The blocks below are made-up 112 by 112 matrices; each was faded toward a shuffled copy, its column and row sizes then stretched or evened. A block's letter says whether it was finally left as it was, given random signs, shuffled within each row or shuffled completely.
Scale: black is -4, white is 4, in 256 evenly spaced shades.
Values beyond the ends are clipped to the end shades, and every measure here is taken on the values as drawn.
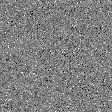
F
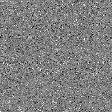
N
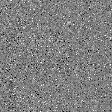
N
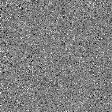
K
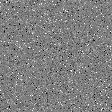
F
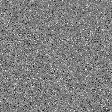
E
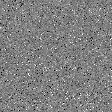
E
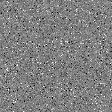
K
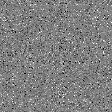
N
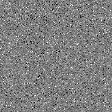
N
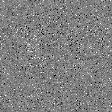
N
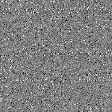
N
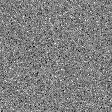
F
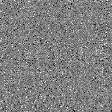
N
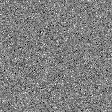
F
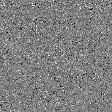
E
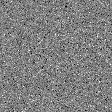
F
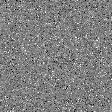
E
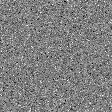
F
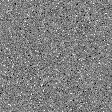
F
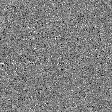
E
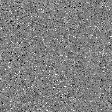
K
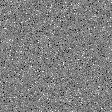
F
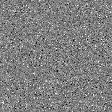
E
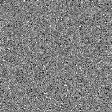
N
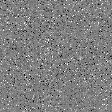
N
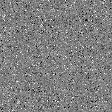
K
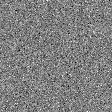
F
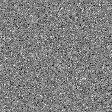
E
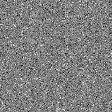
N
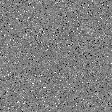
E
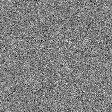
E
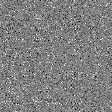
N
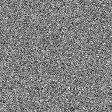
E
